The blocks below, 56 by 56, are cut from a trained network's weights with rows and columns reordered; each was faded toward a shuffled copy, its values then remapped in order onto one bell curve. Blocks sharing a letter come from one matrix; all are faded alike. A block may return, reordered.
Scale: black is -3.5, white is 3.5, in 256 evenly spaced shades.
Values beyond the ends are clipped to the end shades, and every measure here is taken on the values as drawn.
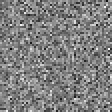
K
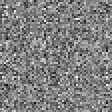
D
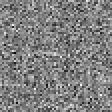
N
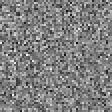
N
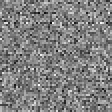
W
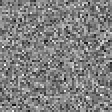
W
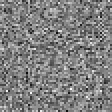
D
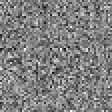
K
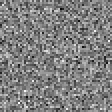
W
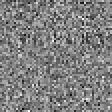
D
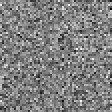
D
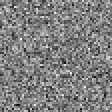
W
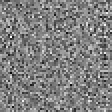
D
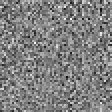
K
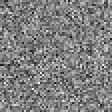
W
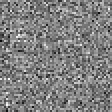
N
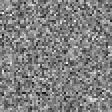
N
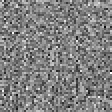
D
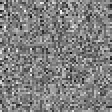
D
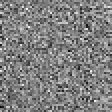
D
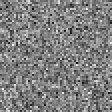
W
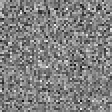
K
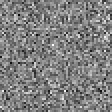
K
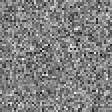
N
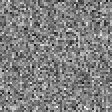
N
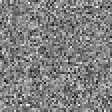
N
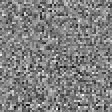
K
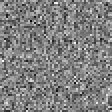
D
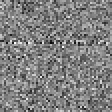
W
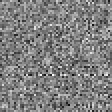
K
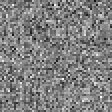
N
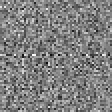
K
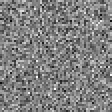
W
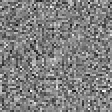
K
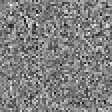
K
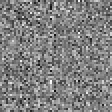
D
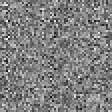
K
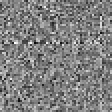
K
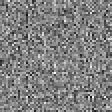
K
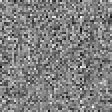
K
